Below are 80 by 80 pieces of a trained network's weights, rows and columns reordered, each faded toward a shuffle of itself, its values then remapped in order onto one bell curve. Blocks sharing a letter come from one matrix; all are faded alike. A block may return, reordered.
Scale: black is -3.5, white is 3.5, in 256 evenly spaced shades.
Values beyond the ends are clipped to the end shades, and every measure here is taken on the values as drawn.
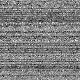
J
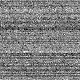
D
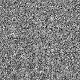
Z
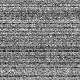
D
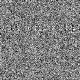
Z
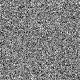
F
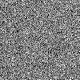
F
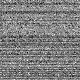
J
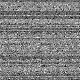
J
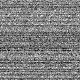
D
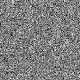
F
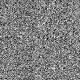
Z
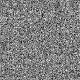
Z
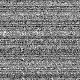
D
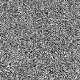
Z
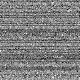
J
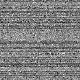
J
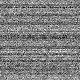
D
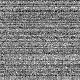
D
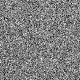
F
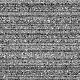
J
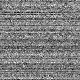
D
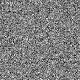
Z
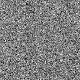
Z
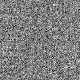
Z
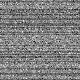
J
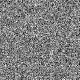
Z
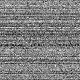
D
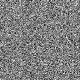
Z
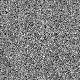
F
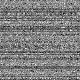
J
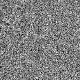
F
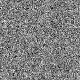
Z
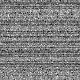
J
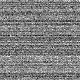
D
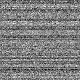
D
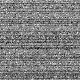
J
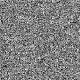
F
